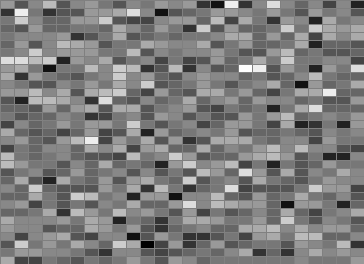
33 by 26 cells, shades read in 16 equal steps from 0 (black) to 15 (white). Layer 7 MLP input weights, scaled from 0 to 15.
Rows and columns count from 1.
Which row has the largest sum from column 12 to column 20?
26
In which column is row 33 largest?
1
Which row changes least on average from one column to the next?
33
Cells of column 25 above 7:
13
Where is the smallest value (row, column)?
31, 11
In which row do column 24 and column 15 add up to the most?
12
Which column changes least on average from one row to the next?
19
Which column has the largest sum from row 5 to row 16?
9
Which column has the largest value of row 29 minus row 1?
18
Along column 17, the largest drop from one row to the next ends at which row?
25
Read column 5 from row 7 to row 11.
9 2 7 6 8
